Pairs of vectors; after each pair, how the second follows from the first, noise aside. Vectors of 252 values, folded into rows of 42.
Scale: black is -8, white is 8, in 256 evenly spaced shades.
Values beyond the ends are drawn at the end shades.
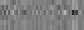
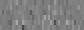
wrapped around, negated, partly zeroed.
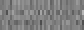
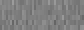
wrapped around, negated, shrunk.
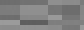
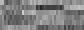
reversed, scaled up.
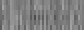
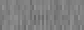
shrunk.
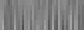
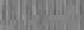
wrapped around, shrunk.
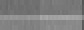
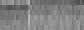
wrapped around, negated.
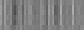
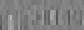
wrapped around, negated, partly zeroed.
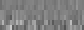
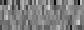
wrapped around, negated, scaled up.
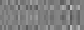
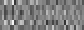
reversed, scaled up.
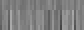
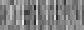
wrapped around, negated, scaled up.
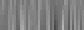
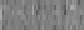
wrapped around, negated, partly zeroed.
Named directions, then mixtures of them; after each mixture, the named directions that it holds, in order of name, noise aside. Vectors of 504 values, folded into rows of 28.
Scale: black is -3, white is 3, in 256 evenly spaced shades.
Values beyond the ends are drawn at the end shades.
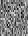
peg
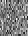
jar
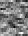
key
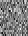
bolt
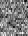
bolt, key.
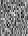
peg.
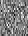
peg.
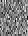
jar, peg.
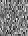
jar.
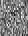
peg.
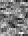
key.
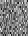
bolt, jar.
